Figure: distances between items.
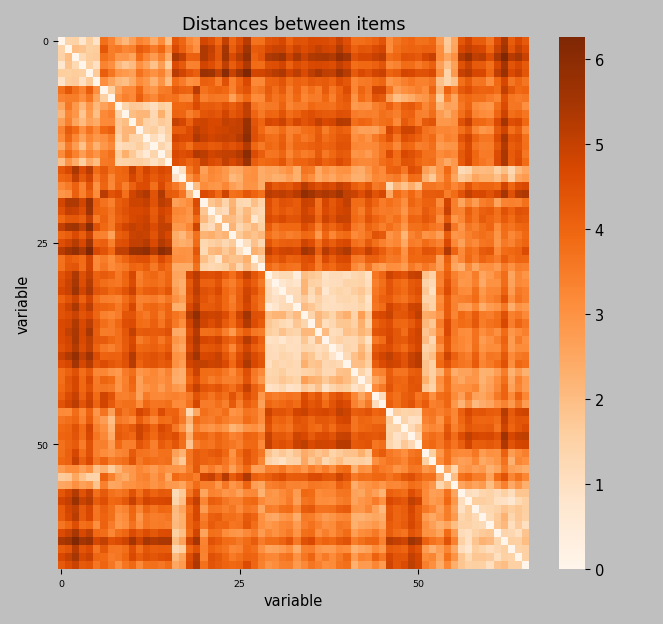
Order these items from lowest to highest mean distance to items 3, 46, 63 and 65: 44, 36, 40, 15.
15, 44, 36, 40
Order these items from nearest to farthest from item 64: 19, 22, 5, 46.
5, 22, 46, 19
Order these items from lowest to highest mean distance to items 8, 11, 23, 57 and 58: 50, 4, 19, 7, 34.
7, 34, 50, 4, 19
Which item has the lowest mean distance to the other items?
41
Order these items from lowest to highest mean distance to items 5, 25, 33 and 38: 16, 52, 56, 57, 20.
52, 16, 56, 57, 20
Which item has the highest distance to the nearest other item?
19
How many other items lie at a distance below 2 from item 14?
6
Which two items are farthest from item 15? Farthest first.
26, 62
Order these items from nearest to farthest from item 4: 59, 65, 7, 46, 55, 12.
55, 12, 7, 46, 65, 59
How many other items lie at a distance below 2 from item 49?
4
